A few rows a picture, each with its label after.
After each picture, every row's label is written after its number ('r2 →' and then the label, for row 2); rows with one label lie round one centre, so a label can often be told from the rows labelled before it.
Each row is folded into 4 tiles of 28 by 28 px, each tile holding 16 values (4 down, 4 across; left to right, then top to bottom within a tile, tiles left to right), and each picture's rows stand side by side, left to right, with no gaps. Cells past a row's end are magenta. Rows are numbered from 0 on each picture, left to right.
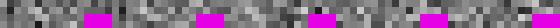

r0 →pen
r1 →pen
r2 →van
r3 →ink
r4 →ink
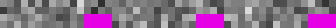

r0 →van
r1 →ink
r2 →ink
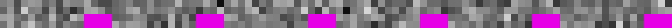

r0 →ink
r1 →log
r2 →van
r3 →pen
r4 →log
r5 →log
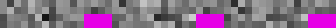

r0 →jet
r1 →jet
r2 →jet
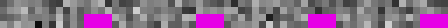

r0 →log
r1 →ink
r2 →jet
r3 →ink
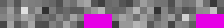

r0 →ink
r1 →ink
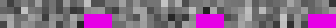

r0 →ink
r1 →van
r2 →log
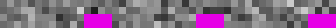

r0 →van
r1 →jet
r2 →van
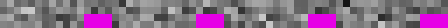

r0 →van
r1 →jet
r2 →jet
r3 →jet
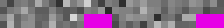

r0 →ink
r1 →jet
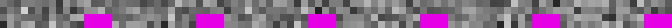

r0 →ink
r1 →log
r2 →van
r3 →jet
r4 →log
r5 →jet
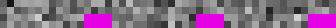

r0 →jet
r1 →log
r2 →ink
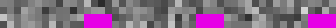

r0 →ink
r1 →log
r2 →van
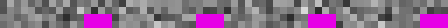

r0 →van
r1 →jet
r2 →van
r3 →jet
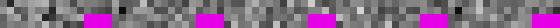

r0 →jet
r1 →pen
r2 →ink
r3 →ink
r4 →pen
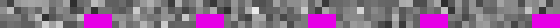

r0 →jet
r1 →ink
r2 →van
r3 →log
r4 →van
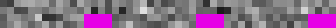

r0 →jet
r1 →pen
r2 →van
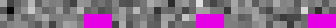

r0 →pen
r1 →ink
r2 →van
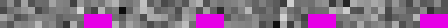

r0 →van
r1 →pen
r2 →log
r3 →jet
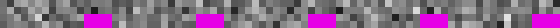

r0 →jet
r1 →ink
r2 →pen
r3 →van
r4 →log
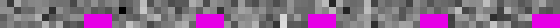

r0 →jet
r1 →pen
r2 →log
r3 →pen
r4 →jet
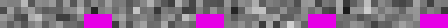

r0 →van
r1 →ink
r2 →pen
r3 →pen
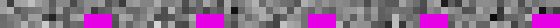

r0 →jet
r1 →jet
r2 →pen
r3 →log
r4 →jet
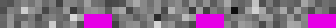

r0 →ink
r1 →jet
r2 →pen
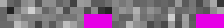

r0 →pen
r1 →log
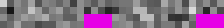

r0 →pen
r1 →van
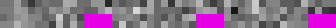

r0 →log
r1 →ink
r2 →pen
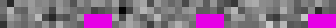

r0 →jet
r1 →pen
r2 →jet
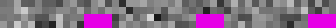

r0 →log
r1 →jet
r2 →van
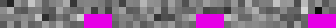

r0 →jet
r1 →jet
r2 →van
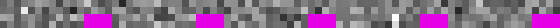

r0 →ink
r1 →jet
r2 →van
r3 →log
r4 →pen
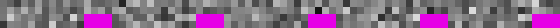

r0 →ink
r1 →jet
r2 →van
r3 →jet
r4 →ink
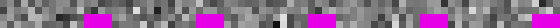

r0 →van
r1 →ink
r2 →log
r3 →log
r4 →ink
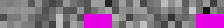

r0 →log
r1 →van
